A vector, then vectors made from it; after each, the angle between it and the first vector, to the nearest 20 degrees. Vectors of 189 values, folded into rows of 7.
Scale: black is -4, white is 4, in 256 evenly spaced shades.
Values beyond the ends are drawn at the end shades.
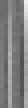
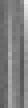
20 degrees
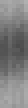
80 degrees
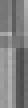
60 degrees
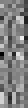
120 degrees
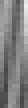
60 degrees
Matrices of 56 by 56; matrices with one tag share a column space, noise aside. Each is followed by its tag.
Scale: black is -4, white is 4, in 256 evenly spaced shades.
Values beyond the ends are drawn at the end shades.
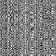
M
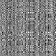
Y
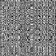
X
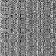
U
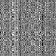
Y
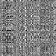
X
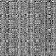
U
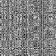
M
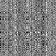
Y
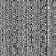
X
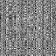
M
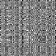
X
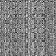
U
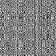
M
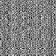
M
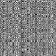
U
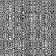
M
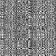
M
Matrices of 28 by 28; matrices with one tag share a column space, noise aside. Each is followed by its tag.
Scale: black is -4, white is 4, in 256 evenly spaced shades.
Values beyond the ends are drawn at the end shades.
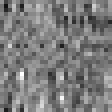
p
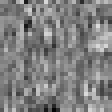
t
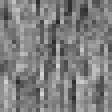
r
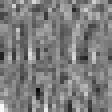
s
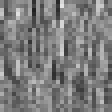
r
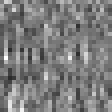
s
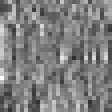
s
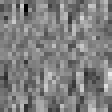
p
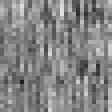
r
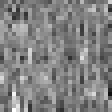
s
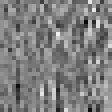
t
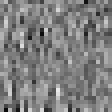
t
